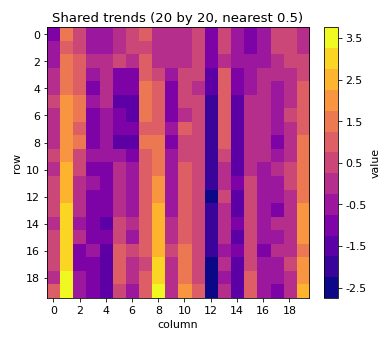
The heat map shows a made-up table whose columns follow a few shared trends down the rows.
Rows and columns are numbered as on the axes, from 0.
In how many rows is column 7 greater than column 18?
18
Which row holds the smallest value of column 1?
1
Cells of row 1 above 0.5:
1
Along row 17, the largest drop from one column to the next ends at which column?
2
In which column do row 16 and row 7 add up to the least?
12
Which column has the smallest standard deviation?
11
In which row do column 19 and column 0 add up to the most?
19
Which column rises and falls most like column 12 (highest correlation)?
14
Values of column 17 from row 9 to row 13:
-0.5 0 -0.5 -0.5 -1
